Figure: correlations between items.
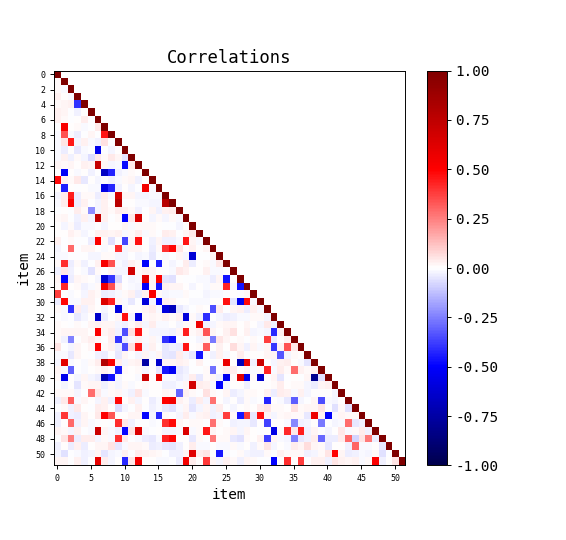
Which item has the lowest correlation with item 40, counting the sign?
38
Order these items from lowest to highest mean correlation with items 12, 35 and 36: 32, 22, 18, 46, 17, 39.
32, 17, 46, 18, 39, 22
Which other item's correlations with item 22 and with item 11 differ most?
26
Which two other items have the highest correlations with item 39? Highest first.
31, 35
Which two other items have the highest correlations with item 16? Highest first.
17, 9
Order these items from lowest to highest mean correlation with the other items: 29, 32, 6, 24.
32, 24, 29, 6
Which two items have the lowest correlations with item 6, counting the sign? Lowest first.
32, 10
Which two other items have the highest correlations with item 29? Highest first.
14, 0
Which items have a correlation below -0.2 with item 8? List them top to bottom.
13, 15, 27, 40
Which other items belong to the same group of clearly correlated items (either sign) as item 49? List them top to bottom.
44
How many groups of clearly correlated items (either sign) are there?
10
